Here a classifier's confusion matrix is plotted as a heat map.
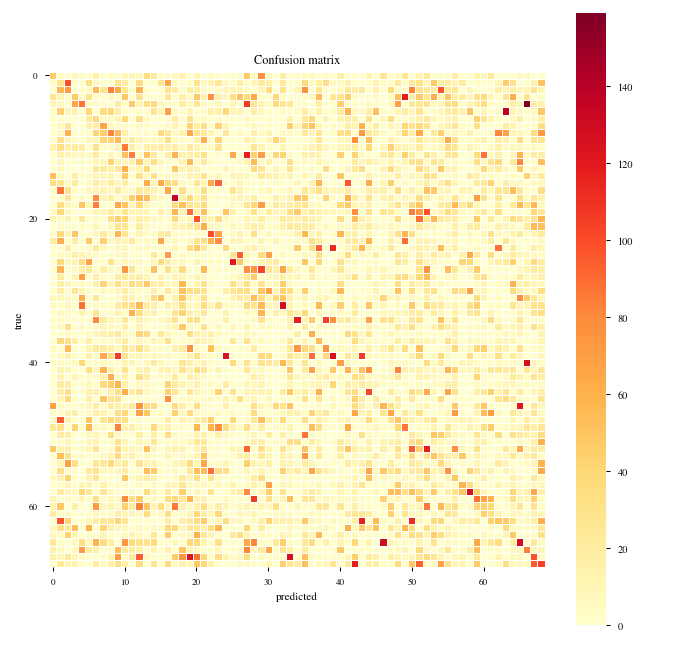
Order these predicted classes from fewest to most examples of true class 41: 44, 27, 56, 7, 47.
47, 27, 56, 7, 44
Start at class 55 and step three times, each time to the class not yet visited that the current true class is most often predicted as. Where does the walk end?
49
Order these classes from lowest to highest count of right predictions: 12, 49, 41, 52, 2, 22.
12, 41, 2, 49, 22, 52
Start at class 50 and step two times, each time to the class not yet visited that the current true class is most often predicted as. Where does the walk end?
18
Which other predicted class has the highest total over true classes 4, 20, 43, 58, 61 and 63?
27
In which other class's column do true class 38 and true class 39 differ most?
24
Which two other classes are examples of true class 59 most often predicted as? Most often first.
28, 10
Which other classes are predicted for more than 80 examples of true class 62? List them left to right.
1, 43, 50
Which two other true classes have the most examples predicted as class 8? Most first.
2, 42
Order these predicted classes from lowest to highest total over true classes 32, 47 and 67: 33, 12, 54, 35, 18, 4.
54, 35, 4, 18, 33, 12
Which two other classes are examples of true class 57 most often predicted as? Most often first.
30, 48
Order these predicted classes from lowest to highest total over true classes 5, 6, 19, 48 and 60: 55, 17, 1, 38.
38, 55, 17, 1
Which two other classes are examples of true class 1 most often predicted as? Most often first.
2, 16
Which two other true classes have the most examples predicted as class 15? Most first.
23, 31
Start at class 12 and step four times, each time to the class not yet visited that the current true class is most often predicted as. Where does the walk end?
29
